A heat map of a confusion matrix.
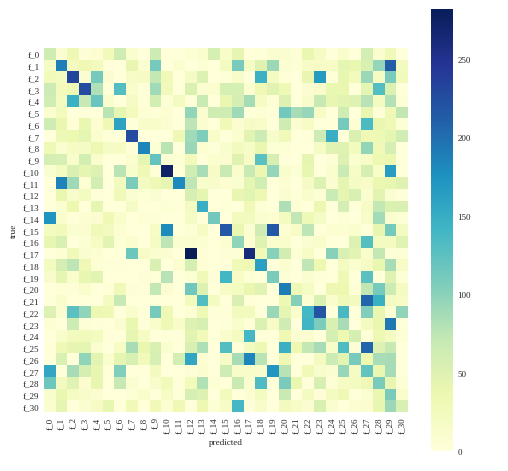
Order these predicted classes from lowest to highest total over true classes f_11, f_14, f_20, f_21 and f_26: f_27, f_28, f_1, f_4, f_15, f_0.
f_15, f_4, f_0, f_1, f_27, f_28
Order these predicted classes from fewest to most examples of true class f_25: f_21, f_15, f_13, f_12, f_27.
f_21, f_12, f_13, f_15, f_27
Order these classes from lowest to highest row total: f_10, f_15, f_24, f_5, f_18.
f_24, f_18, f_5, f_15, f_10
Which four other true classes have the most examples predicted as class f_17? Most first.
f_26, f_24, f_4, f_10
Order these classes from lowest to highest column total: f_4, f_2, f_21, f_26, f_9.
f_21, f_26, f_4, f_9, f_2
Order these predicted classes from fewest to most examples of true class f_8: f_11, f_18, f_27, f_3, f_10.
f_11, f_3, f_18, f_10, f_27
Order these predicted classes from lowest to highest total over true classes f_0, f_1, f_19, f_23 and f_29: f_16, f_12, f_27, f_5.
f_5, f_12, f_16, f_27
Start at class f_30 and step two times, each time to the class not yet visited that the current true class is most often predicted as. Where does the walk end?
f_27
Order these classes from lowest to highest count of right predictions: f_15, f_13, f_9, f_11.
f_9, f_13, f_11, f_15
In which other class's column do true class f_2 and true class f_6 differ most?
f_23
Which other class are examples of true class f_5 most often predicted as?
f_20
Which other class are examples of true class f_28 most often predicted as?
f_18
